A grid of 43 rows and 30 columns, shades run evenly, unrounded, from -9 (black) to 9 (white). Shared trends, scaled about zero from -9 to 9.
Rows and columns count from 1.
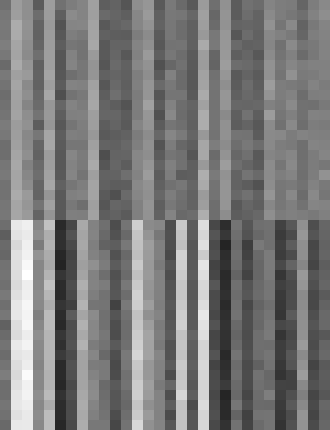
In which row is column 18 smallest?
41
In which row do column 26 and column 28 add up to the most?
14
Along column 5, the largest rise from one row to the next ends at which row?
23
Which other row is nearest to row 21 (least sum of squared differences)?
6
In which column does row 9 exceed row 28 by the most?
21
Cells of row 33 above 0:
11
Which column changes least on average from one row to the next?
18
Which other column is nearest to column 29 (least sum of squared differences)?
7
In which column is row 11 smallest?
12
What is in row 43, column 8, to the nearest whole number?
3
